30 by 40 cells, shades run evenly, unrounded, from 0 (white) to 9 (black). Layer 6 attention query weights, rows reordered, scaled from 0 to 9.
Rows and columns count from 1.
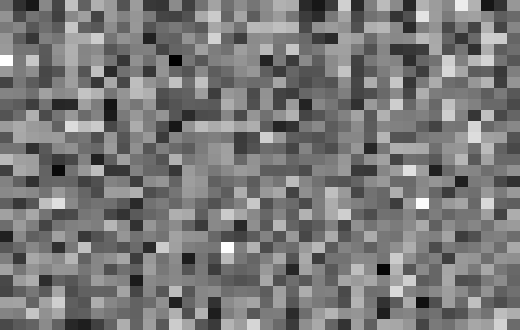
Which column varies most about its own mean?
14
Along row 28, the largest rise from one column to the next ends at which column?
33
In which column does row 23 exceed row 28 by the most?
5
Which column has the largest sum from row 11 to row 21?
29
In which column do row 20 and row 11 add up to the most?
9
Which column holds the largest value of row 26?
11
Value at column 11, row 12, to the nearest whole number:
3
